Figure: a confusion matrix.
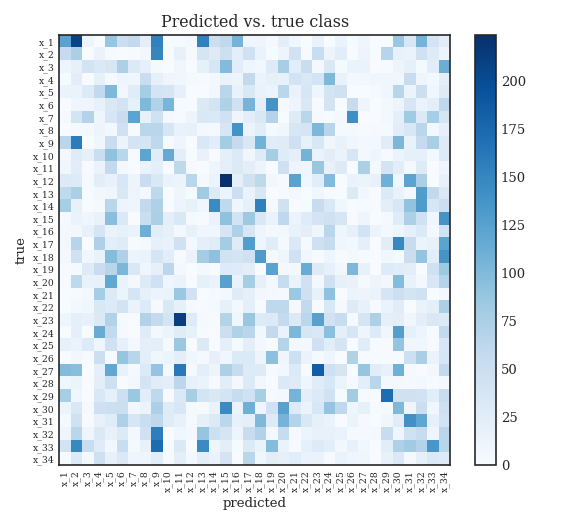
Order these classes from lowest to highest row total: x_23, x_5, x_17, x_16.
x_16, x_5, x_17, x_23
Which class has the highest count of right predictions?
x_29
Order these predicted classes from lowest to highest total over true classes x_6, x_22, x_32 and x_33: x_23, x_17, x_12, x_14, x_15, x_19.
x_12, x_23, x_14, x_15, x_17, x_19
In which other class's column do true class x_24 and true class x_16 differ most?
x_30
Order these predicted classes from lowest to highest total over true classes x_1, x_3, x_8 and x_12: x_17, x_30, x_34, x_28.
x_28, x_17, x_30, x_34
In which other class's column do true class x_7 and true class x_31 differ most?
x_26
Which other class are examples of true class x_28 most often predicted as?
x_11
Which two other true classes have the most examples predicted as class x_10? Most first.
x_6, x_19
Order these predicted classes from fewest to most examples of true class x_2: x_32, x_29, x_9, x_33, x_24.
x_24, x_33, x_32, x_29, x_9
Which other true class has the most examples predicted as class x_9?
x_33
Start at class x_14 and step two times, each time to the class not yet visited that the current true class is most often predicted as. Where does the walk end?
x_34
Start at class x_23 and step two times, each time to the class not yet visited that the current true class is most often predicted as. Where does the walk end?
x_27
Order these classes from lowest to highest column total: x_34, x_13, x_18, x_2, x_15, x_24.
x_13, x_18, x_24, x_2, x_34, x_15
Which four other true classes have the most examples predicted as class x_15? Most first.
x_12, x_30, x_20, x_3
